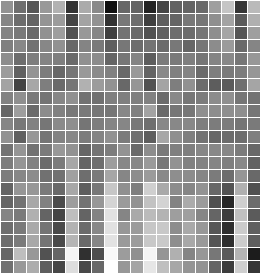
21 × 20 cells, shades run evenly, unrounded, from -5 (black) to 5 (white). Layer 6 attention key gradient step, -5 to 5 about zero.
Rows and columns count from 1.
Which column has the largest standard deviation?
9
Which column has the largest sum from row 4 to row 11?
1
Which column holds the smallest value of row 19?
18
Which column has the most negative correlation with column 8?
2
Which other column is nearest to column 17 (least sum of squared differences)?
5
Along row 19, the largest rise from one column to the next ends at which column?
19
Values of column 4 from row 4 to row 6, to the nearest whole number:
0 0 0
